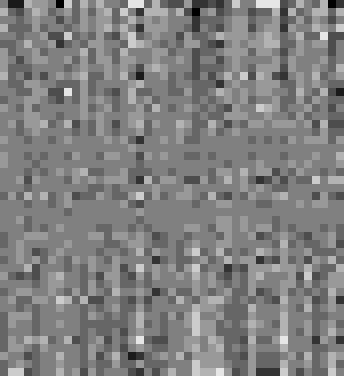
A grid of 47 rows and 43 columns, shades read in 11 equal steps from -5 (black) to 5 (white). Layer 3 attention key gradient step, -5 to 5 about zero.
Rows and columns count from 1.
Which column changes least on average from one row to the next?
30
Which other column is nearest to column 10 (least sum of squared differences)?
7
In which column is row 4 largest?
43
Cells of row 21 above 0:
5
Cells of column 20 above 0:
14
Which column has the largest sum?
9
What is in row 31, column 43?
-2
